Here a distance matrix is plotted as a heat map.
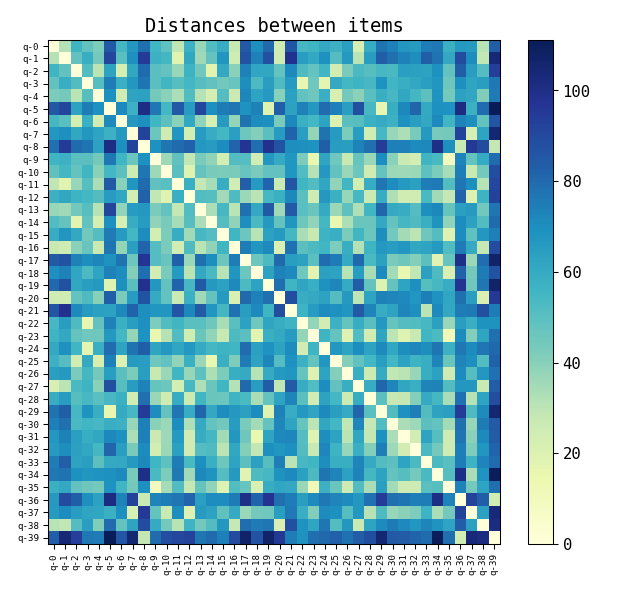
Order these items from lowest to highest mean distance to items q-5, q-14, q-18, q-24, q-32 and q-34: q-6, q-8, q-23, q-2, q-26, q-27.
q-23, q-26, q-2, q-6, q-27, q-8
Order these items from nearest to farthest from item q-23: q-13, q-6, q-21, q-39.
q-13, q-6, q-21, q-39
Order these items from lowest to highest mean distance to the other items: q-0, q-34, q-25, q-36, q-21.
q-25, q-0, q-34, q-21, q-36
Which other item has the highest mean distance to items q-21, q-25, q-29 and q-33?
q-39
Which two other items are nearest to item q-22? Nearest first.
q-3, q-24
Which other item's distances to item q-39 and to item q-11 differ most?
q-1
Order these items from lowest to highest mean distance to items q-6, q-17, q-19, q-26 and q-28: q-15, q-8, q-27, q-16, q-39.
q-15, q-16, q-27, q-8, q-39
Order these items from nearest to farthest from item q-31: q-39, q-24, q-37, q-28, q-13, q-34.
q-28, q-37, q-34, q-13, q-24, q-39
